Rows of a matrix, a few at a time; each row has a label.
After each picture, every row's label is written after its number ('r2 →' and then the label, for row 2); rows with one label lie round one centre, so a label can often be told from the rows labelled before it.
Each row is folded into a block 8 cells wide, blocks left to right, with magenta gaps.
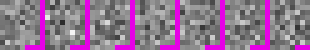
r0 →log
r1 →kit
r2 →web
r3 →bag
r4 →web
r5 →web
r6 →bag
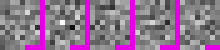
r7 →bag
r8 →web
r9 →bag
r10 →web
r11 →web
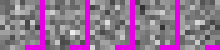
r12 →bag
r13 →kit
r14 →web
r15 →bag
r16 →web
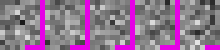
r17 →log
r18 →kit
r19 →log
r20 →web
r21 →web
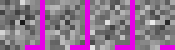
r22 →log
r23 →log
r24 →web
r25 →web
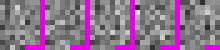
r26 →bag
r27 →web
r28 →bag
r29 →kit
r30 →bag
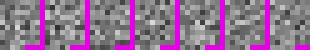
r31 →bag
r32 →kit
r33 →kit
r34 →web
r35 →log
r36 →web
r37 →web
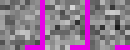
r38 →kit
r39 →web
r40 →bag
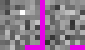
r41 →bag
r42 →bag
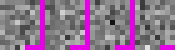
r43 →web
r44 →bag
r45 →log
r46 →bag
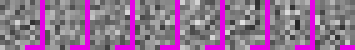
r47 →web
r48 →kit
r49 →kit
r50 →bag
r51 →web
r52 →web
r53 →bag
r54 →bag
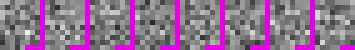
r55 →kit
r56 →bag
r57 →bag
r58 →kit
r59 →bag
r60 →kit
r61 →bag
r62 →kit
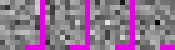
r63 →kit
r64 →bag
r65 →web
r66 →log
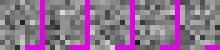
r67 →log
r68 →bag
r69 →web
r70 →kit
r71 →bag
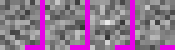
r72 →web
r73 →web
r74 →web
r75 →log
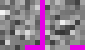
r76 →kit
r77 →web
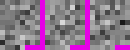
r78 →log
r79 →web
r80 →web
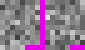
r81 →web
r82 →kit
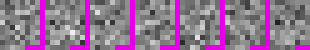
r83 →bag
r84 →kit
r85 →log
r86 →web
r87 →bag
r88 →bag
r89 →log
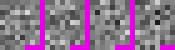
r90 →bag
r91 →log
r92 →bag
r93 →log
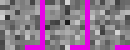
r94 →kit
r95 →log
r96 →kit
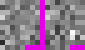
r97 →kit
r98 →kit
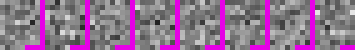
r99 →web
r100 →kit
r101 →bag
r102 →log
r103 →log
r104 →log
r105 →log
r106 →kit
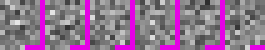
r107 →web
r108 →web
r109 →bag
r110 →bag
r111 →kit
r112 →log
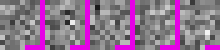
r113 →log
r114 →log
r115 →bag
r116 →bag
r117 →kit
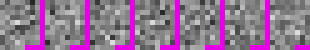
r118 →web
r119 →bag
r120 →bag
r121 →web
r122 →web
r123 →kit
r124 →kit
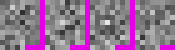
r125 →log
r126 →web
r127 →web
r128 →log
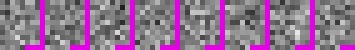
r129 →bag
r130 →web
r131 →web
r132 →log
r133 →bag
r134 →log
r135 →kit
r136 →log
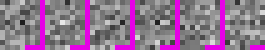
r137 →log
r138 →web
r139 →web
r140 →log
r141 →bag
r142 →kit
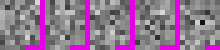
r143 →kit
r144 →bag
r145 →log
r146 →bag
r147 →log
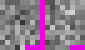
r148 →log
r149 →bag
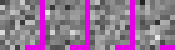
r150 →log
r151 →kit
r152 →kit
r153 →log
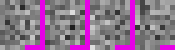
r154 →bag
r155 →bag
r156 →web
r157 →bag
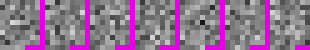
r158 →web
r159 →kit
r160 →bag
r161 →bag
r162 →log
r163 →bag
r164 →kit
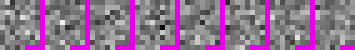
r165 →kit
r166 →web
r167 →log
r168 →web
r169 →log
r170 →bag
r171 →kit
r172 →kit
